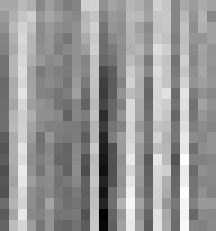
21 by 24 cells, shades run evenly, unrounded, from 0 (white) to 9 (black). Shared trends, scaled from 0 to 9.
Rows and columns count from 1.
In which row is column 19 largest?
19
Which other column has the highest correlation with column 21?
15
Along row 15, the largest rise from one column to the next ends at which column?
12
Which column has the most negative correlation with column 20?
21
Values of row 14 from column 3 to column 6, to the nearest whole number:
1 4 5 4
